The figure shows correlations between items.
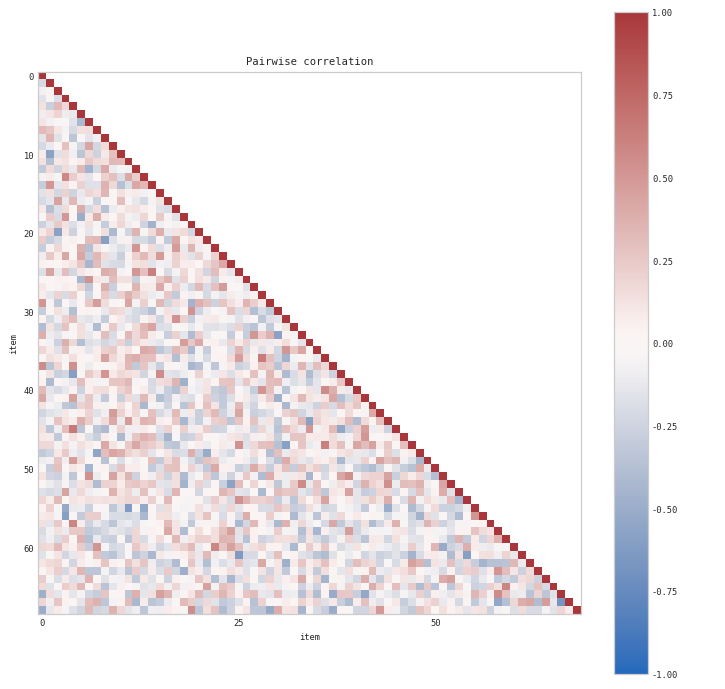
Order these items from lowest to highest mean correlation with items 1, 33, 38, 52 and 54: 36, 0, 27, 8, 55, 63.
55, 63, 0, 36, 27, 8
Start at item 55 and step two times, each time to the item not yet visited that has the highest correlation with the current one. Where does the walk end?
26
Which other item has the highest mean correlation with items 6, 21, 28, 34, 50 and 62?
67
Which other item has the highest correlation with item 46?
41
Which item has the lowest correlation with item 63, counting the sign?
18
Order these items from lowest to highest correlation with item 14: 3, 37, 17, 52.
37, 17, 3, 52
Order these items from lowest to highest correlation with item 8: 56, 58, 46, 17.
17, 58, 56, 46
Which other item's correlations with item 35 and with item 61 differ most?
25
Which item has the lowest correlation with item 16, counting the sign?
46
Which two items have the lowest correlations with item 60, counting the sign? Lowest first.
51, 32
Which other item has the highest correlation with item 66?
58
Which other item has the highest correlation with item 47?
36
